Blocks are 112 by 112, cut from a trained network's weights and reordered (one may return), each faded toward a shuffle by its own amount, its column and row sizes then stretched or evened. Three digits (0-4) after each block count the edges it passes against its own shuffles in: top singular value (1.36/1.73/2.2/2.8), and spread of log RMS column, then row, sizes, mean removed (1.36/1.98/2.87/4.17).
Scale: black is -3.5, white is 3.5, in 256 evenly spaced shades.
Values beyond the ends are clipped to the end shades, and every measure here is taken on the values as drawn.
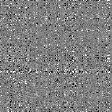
2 3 3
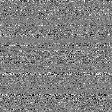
0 0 4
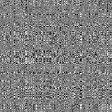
3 3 3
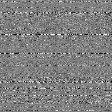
1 0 4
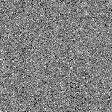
1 0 1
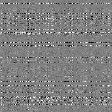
3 2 4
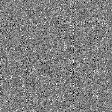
1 2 1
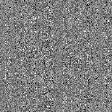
0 3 1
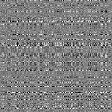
4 2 4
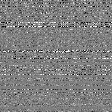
2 0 4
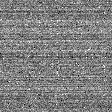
3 0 1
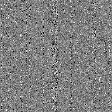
0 3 0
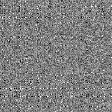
2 2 2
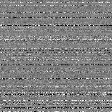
3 0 4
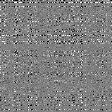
1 3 4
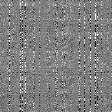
2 4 0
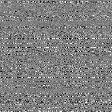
2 1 4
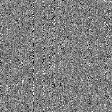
1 3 0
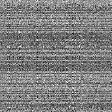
4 3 0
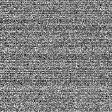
3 2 0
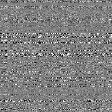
3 1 4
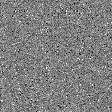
0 1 0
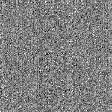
2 1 0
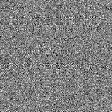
3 0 2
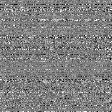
1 1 4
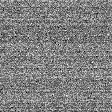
2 1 0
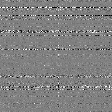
3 0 4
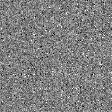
1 2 0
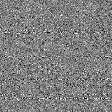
2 0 2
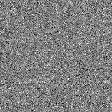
2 0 1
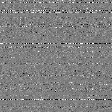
2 0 3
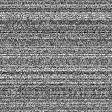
4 0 3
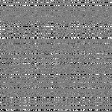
4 2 4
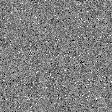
0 1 1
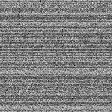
4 0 1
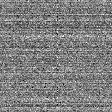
3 1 1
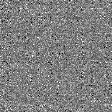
0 2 1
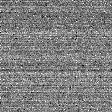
3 0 1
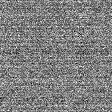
2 1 1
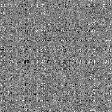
2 2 3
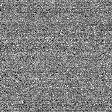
1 1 1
